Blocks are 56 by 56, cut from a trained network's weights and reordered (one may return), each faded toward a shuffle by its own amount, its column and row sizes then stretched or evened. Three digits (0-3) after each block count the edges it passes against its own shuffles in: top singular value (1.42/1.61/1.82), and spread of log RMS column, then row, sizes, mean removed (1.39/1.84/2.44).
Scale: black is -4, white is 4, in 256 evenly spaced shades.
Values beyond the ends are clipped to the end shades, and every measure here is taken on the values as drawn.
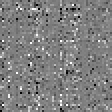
2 3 1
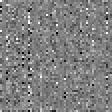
0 3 0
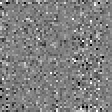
0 3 1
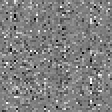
1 2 0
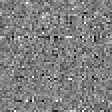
3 1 2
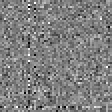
2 1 1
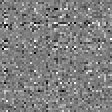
3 2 2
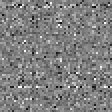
3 1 2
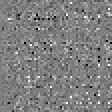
0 2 2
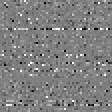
2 0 3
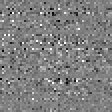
0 1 3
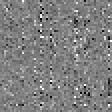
0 3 1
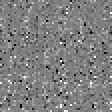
0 2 0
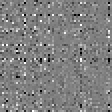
3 3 2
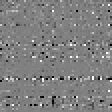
2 2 3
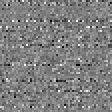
1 0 3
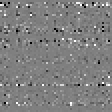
1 2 3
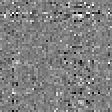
3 2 2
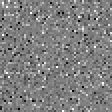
0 0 0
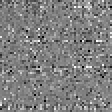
2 1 2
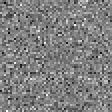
2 0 1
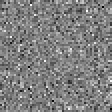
3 1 0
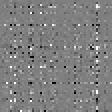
2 3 3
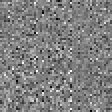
2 3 0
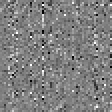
1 3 0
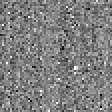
0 1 0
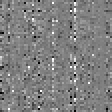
1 3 1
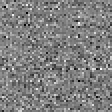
2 0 2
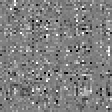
2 3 2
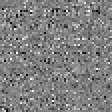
2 1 2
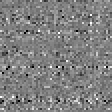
0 0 3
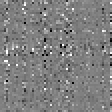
0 3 2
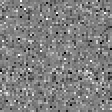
2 1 0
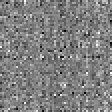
1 2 2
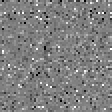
0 1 1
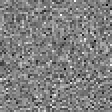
3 0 0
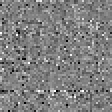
1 1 2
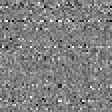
3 0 2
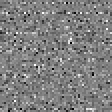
1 0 2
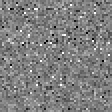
0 0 1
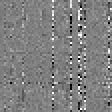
3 3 0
